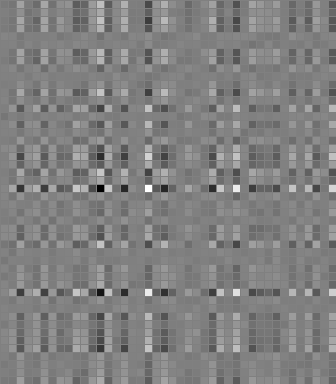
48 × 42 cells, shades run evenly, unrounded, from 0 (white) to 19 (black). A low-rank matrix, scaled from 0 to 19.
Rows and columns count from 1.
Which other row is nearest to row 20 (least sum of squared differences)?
44
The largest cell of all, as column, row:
13, 24
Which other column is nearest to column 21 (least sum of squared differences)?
16
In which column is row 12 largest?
19
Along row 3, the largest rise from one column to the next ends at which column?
14
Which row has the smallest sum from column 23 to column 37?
20
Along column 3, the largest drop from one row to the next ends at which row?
25
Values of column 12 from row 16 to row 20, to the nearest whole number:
11 10 8 11 12
